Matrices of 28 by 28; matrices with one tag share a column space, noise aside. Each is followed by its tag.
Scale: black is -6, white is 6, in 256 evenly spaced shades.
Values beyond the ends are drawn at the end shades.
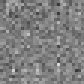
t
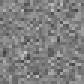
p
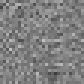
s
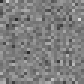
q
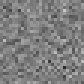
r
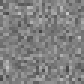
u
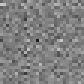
s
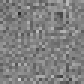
t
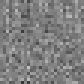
r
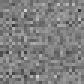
p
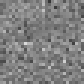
r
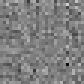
t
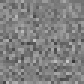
r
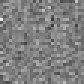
q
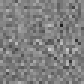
r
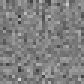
t
